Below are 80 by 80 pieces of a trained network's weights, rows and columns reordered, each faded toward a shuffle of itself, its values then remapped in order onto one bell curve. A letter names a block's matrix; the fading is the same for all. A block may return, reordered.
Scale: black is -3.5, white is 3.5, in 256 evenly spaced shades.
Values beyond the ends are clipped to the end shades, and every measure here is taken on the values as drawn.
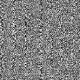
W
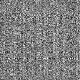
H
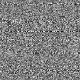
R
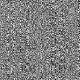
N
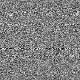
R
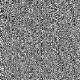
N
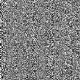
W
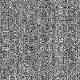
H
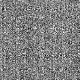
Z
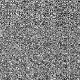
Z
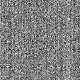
H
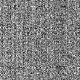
H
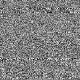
R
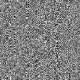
N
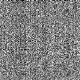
Z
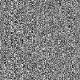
N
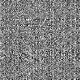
H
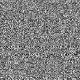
R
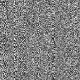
W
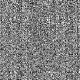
Z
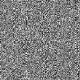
W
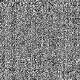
Z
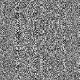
N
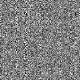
N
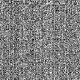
H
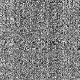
H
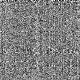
H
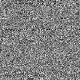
R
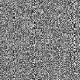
W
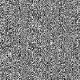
N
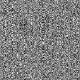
N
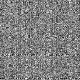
Z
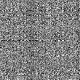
Z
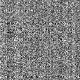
H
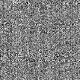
Z
